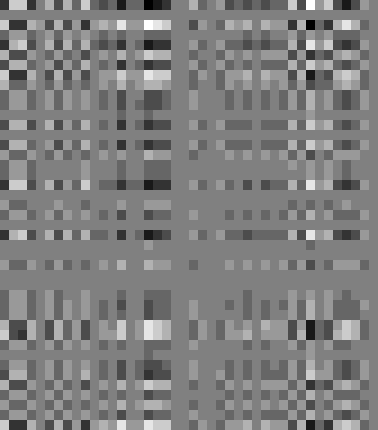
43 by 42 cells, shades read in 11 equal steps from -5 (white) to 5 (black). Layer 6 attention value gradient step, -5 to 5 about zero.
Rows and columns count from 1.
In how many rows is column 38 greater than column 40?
2
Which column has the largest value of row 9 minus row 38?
35
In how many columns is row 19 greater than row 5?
3
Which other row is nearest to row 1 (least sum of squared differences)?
5
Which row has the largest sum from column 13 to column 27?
1
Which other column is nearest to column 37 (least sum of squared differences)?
10
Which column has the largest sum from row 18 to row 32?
17
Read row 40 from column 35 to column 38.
-2 0 -1 1
